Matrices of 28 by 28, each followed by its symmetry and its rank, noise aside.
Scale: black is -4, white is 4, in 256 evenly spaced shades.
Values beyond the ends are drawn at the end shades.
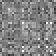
symmetric, rank three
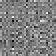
no symmetry, rank four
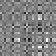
symmetric, rank two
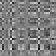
no symmetry, rank two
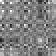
symmetric, rank two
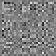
no symmetry, rank three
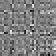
antisymmetric, rank four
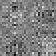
no symmetry, rank four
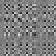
symmetric, rank two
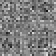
symmetric, rank four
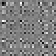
symmetric, rank two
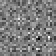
symmetric, rank four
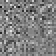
antisymmetric, rank four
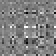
no symmetry, rank two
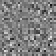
antisymmetric, rank four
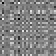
symmetric, rank two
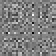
no symmetry, rank three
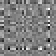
antisymmetric, rank two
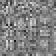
no symmetry, rank four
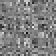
antisymmetric, rank four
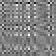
no symmetry, rank two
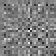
symmetric, rank two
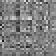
antisymmetric, rank four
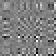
no symmetry, rank two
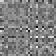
no symmetry, rank three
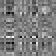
no symmetry, rank two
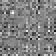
no symmetry, rank four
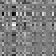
no symmetry, rank two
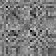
symmetric, rank three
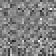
no symmetry, rank four
